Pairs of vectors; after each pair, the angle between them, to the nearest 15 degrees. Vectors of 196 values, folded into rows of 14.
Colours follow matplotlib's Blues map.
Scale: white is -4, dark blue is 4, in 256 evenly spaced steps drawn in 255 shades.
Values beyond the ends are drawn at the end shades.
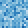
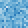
45 degrees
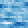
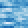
45 degrees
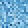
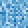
120 degrees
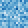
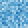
120 degrees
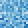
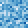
45 degrees
